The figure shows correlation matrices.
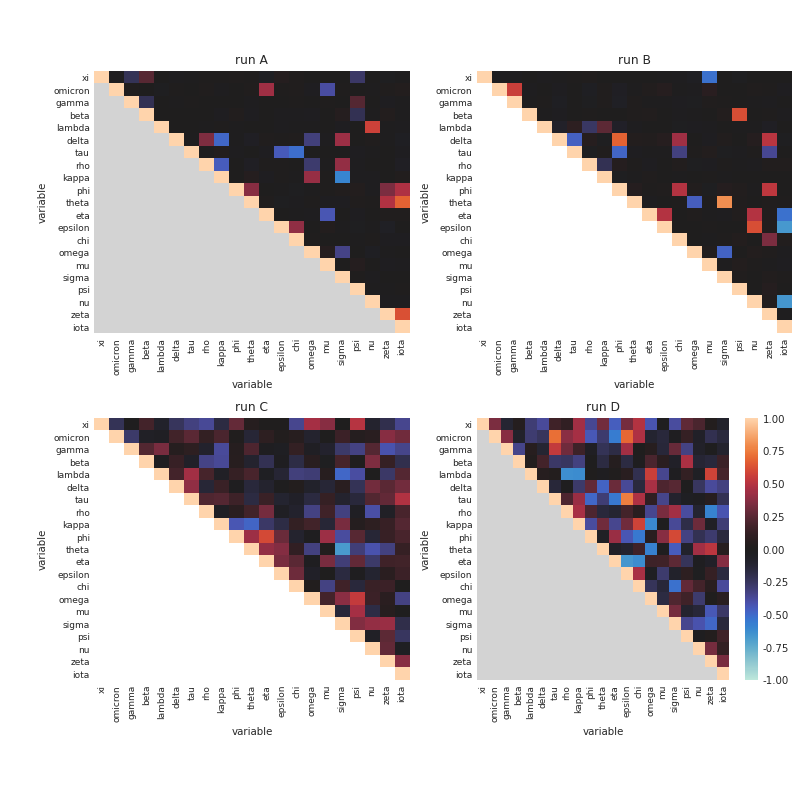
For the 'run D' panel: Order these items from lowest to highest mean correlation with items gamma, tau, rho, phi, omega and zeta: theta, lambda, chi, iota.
theta, iota, chi, lambda
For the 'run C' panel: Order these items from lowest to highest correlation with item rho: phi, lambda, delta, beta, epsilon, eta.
beta, delta, epsilon, phi, lambda, eta
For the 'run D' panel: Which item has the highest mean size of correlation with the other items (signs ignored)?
kappa
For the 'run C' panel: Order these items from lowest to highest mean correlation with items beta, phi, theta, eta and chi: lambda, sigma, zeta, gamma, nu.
sigma, nu, lambda, zeta, gamma
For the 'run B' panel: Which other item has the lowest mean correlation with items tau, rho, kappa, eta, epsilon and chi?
iota
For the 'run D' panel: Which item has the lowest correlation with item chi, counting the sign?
eta
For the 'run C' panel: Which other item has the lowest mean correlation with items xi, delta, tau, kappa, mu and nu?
theta
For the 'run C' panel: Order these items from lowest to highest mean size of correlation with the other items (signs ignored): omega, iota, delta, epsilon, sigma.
epsilon, delta, omega, iota, sigma
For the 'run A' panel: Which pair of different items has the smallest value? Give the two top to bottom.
kappa, sigma
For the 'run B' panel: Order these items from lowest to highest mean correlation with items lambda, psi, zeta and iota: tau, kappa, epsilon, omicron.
epsilon, tau, omicron, kappa
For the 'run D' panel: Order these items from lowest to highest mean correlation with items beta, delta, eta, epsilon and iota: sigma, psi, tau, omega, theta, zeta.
theta, tau, zeta, sigma, psi, omega
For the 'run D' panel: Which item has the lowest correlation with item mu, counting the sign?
zeta
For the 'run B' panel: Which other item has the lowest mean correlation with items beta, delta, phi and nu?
tau
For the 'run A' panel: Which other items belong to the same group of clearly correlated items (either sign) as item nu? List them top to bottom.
lambda
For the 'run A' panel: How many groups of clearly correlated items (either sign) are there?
6
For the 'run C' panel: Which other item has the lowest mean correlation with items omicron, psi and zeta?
gamma
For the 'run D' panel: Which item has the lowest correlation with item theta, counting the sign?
omega
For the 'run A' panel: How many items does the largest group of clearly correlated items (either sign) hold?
5
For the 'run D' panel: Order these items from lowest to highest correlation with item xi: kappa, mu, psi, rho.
mu, rho, psi, kappa
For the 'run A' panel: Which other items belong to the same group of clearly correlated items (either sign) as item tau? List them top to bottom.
epsilon, chi
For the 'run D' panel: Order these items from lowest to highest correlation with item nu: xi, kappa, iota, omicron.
omicron, iota, xi, kappa
